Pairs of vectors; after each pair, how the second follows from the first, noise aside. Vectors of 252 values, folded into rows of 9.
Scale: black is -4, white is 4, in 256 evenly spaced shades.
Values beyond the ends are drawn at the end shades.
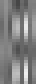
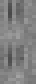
reversed, negated, shrunk.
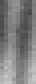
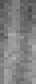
reversed, negated, shrunk.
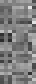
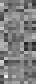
reversed.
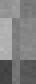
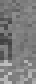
negated, partly zeroed.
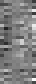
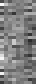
reversed.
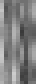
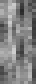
reversed, negated.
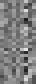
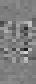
negated, partly zeroed.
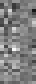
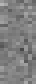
wrapped around, shrunk.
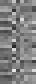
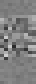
wrapped around, negated, partly zeroed.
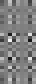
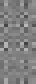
reversed, negated, shrunk.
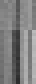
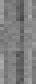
wrapped around, shrunk.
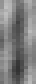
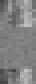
wrapped around, negated, partly zeroed.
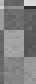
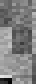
reversed, negated.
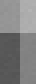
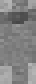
wrapped around, negated, partly zeroed.
